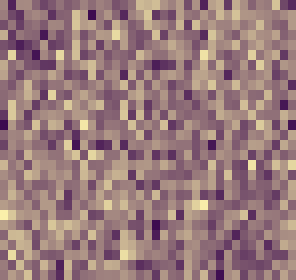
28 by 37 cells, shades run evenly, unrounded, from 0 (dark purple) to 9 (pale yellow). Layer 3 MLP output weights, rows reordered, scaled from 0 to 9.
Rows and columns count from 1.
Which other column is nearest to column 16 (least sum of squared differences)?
13
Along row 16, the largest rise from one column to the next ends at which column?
12
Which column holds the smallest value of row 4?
6
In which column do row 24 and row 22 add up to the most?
2
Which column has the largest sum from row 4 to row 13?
33
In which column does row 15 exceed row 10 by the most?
9
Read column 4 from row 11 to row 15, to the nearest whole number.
5 2 3 6 5
